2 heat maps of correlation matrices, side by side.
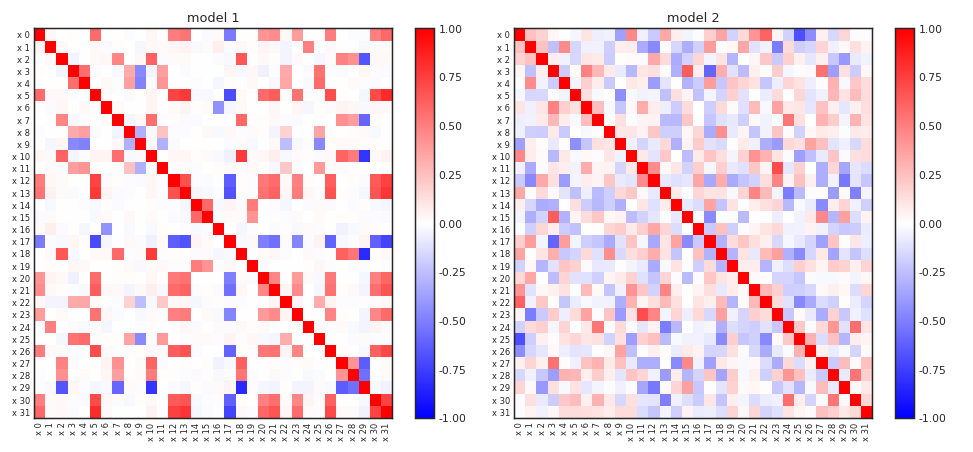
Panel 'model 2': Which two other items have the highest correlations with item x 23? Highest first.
x 11, x 12
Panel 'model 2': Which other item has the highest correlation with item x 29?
x 15
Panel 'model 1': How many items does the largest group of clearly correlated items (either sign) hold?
11
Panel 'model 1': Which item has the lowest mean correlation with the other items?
x 17
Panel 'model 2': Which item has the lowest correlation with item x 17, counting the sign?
x 3
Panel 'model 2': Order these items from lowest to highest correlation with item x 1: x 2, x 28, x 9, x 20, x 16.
x 16, x 28, x 9, x 2, x 20
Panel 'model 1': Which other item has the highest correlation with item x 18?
x 10
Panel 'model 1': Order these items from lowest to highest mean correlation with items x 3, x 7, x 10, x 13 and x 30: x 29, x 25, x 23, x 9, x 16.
x 29, x 9, x 16, x 25, x 23
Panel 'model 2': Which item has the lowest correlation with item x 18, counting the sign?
x 25
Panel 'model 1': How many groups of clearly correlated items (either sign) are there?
6
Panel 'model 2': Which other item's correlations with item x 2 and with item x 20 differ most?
x 12
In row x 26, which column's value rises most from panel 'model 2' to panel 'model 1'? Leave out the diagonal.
x 0
